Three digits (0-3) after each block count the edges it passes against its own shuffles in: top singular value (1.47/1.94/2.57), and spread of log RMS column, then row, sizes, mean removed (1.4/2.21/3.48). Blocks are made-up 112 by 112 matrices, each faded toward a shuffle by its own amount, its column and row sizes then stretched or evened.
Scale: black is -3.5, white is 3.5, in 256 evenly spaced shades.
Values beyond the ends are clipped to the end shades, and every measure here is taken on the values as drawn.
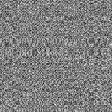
3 0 1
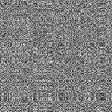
3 0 2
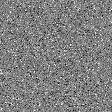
0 0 0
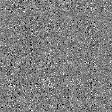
0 2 1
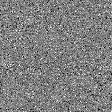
1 0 1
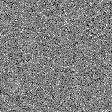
1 0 0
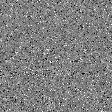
0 0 1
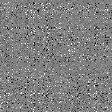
1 2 2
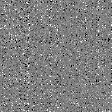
0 2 1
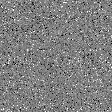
0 0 1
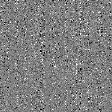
0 2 1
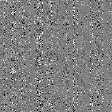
1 3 1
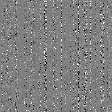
2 3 0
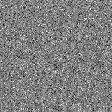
2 0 0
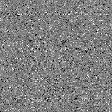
2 0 1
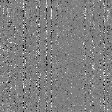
2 3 0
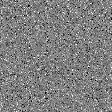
1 1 0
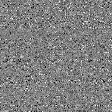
1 0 2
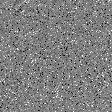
0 0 0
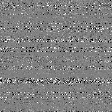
0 1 3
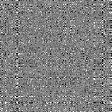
3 2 2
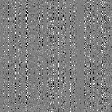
3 3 1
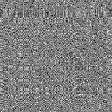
3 0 1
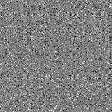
2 0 1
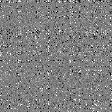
2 2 2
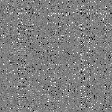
2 2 1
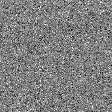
0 1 0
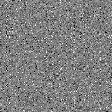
2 1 0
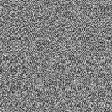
3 0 0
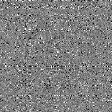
2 1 2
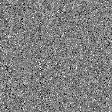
0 1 0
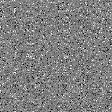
2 1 0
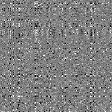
3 2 2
